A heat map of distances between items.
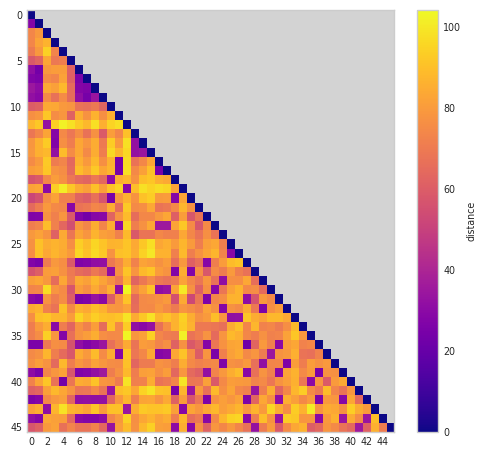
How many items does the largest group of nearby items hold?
13
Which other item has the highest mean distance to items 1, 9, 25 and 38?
12
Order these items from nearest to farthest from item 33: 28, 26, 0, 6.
26, 0, 28, 6
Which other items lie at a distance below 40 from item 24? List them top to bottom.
29, 32, 38
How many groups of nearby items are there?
9
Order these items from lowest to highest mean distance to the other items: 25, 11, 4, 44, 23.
44, 23, 11, 4, 25
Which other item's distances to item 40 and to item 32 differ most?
4
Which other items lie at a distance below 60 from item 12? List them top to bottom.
2, 19, 43
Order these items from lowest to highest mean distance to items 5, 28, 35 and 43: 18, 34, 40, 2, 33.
18, 40, 2, 34, 33
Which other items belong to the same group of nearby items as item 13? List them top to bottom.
3, 14, 15, 34
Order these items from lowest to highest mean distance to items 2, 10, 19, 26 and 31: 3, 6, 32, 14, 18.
18, 6, 32, 3, 14
